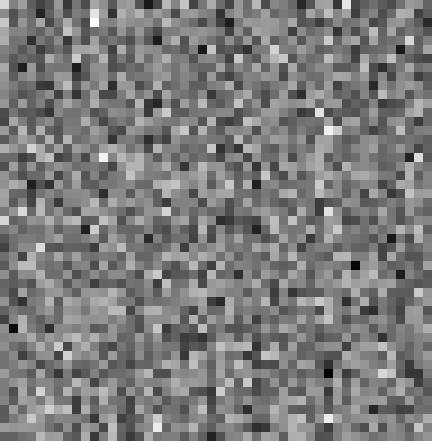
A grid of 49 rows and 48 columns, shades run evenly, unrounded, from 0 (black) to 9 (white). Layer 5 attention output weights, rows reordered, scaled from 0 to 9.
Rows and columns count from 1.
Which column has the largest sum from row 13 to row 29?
37
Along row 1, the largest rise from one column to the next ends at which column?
39
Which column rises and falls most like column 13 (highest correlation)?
5
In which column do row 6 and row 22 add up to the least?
45
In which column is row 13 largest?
36
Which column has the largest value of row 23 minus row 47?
11
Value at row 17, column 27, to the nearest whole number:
2
